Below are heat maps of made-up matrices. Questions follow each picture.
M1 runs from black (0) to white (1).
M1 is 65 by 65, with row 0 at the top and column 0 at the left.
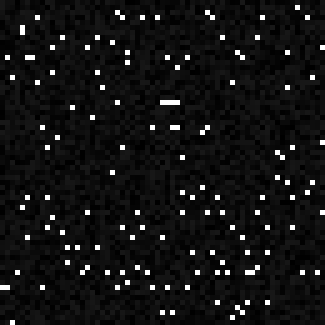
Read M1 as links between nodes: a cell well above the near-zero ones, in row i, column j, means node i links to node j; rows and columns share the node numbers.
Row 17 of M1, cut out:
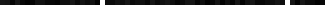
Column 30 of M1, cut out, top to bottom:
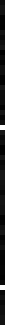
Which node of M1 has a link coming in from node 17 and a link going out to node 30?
node 57
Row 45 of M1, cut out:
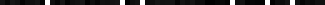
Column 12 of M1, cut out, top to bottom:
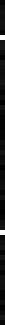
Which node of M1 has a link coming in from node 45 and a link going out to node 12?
node 46
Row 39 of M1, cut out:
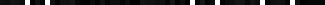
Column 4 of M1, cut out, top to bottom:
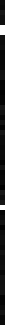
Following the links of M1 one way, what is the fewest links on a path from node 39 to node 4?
2
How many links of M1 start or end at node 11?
7
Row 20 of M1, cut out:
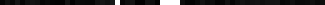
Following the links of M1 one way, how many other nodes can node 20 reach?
8
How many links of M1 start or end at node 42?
9
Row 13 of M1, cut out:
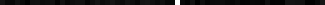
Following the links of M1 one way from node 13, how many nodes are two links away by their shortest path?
1
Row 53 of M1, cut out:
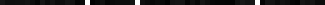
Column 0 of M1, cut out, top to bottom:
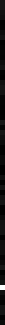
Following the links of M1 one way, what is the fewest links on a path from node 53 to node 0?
3
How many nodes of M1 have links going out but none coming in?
1
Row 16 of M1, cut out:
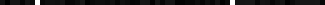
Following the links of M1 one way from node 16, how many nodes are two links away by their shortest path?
4
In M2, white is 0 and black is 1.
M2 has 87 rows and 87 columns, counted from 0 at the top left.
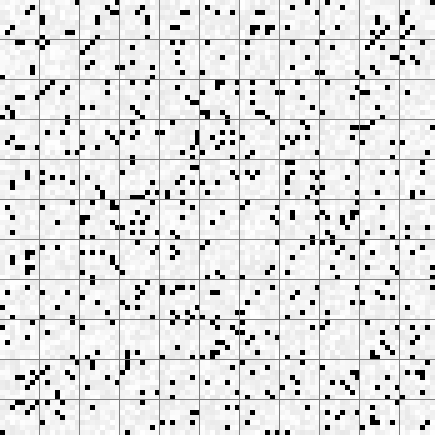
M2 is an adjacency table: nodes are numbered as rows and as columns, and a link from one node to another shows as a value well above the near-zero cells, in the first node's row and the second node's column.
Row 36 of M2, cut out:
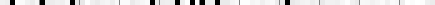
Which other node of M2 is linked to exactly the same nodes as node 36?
node 63
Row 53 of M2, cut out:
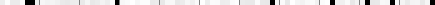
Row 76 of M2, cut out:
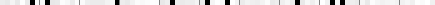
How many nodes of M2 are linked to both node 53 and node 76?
3
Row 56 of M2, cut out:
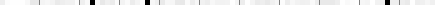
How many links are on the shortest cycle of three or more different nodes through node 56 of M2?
5
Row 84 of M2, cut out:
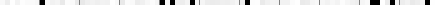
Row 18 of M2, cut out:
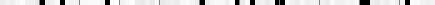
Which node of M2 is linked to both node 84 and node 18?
node 8
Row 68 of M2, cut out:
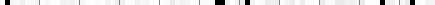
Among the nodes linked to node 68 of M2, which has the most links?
node 43
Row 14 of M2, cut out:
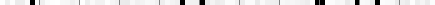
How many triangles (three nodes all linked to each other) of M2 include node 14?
5
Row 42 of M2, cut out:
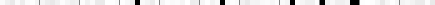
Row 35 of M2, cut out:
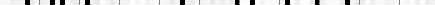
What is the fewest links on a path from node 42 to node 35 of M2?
3
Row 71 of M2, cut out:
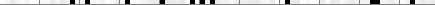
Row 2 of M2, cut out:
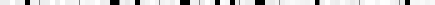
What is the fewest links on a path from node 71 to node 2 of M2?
3
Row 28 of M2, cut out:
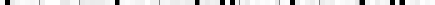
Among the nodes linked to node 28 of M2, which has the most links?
node 58
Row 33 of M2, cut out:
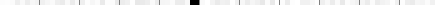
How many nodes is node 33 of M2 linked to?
2
